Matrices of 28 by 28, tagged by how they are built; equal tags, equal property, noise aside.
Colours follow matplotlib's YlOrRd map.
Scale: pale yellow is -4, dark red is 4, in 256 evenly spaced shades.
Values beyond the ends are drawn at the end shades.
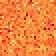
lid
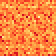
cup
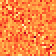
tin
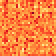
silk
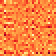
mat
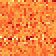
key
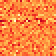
key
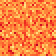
cup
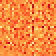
mat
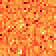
lid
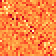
tin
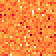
lid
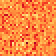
mat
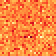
key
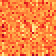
mat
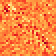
tin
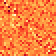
tin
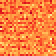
silk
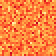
cup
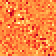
tin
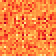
mat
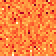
lid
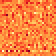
key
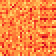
silk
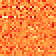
key
